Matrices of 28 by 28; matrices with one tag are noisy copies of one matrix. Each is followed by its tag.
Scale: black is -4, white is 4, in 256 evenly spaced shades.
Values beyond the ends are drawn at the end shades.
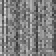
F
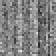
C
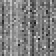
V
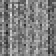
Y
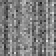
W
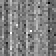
Y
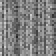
F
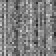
F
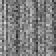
F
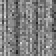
F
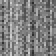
V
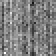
V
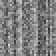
C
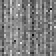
V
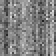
W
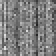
F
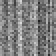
C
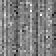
F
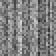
C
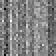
Y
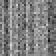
Y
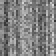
W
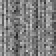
F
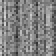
F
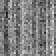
W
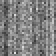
W
